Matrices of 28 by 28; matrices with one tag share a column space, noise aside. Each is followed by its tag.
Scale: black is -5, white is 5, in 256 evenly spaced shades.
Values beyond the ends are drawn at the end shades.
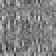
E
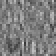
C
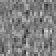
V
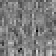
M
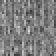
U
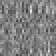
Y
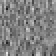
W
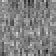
M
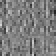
U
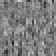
M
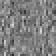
U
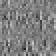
E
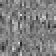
E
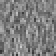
V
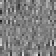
W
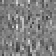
E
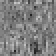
C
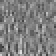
V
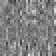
W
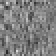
C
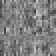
U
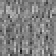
Y
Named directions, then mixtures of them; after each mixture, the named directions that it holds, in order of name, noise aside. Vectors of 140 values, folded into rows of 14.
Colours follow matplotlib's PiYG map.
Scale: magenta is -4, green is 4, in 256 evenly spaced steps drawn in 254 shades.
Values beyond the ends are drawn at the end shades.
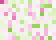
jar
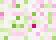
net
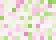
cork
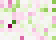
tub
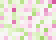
cork, tub.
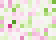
cork, tub.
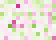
net, tub.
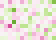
cork, tub.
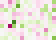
net, tub.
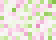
cork.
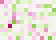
jar, tub.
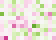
cork, net.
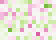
jar, net.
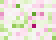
net.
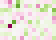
cork, tub.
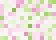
cork.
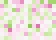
cork, jar.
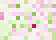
net.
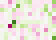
net, tub.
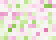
jar, net.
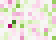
net, tub.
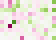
tub.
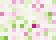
cork, net.
